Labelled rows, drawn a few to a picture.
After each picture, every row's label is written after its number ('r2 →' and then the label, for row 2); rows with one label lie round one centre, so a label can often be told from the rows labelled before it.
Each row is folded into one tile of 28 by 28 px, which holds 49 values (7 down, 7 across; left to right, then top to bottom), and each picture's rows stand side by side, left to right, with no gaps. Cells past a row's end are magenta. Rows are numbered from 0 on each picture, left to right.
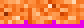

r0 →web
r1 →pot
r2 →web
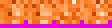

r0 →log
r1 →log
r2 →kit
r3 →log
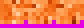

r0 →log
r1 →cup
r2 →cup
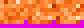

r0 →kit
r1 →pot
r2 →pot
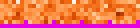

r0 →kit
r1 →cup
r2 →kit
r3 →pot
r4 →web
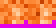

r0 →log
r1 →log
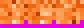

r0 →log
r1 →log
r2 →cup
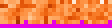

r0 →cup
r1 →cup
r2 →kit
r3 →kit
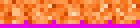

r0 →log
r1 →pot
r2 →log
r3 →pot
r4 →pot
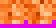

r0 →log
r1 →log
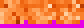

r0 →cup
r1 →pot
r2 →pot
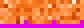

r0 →cup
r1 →pot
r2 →kit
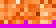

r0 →kit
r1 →log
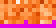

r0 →kit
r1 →log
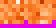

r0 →kit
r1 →log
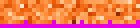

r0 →pot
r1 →pot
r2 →cup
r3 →web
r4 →web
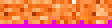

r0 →web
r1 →web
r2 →kit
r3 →log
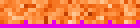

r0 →pot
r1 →cup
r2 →log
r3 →web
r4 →log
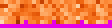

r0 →cup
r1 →log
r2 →pot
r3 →log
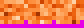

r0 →web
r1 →log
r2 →cup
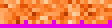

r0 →cup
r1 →web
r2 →log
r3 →web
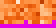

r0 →kit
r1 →log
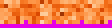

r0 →cup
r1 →log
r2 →web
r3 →cup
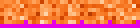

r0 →pot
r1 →log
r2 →log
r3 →web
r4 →pot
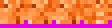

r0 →cup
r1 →cup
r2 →cup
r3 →log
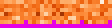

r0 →web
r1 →log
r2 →web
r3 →kit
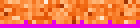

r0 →web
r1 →kit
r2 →cup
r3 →web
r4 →log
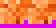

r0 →cup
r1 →cup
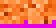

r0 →web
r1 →cup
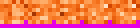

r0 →log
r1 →web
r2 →web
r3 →pot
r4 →pot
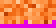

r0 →web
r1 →cup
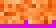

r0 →web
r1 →cup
